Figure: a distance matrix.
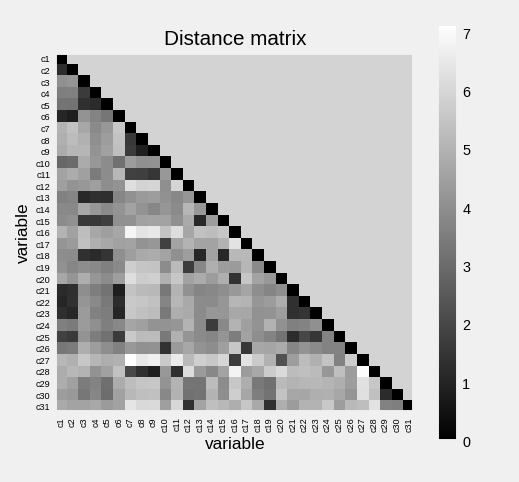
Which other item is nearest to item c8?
c9
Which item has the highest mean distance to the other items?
c27
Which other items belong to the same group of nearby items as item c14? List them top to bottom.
c24
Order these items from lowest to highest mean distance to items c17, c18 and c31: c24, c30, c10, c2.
c10, c30, c2, c24
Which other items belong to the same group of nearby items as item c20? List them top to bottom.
c16, c27
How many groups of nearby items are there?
8
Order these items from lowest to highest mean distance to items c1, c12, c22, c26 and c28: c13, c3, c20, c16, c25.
c25, c13, c3, c20, c16
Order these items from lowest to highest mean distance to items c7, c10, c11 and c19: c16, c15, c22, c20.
c15, c22, c20, c16
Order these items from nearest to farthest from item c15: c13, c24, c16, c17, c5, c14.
c13, c5, c24, c14, c17, c16
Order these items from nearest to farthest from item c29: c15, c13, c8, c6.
c13, c15, c6, c8
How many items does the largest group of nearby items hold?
7
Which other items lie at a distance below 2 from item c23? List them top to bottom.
c1, c2, c6, c21, c22, c25
